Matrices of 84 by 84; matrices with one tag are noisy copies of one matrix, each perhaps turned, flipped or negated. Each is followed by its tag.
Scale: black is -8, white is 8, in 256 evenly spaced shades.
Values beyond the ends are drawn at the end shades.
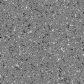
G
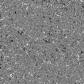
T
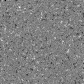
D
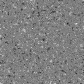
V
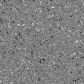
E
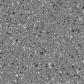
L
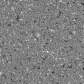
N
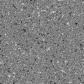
V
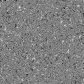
D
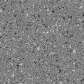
N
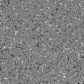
D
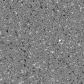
E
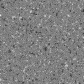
N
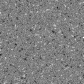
G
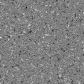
G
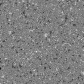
N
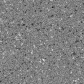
E
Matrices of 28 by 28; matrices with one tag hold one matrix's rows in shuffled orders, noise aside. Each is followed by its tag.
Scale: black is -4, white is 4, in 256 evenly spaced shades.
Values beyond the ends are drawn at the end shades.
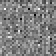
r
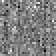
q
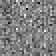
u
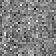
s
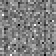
q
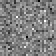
u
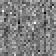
q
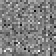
r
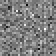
u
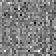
r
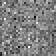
s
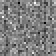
q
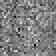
s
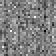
q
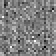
q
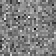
s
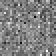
r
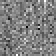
u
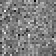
s
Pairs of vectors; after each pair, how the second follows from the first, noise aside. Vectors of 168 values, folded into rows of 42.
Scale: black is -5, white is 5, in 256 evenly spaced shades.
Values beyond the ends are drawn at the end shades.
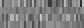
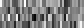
wrapped around, scaled up.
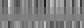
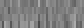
reversed, shrunk.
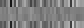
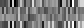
reversed, negated, scaled up.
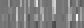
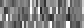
wrapped around, scaled up.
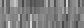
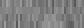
reversed, negated, shrunk.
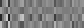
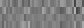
reversed, negated, shrunk.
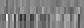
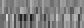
copied.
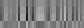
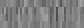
reversed, shrunk.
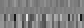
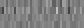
reversed, shrunk.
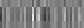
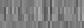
reversed, negated, shrunk.
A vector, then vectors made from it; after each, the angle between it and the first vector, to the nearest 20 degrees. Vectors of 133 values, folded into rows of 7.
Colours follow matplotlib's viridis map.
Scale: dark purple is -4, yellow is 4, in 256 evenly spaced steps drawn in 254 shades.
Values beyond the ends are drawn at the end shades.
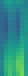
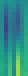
40 degrees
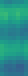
120 degrees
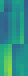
60 degrees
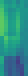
160 degrees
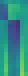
60 degrees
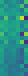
120 degrees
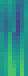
40 degrees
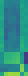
60 degrees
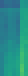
40 degrees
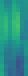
160 degrees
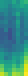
60 degrees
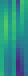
140 degrees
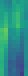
160 degrees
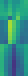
120 degrees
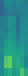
40 degrees
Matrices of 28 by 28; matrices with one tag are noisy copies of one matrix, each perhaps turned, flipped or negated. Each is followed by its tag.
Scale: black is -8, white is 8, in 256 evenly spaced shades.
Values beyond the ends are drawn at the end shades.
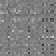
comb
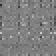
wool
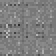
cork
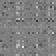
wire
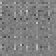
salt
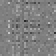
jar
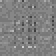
jar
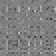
salt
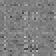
cork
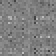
wire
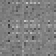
jar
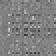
jar
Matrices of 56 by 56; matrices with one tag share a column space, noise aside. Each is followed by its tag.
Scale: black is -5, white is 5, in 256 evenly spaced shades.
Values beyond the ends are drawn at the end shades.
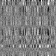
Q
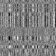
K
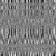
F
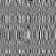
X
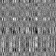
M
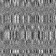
X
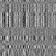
K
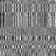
K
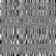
F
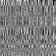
Q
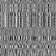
K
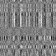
K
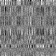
Q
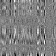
F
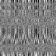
F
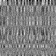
Q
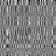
Q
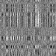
K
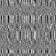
X
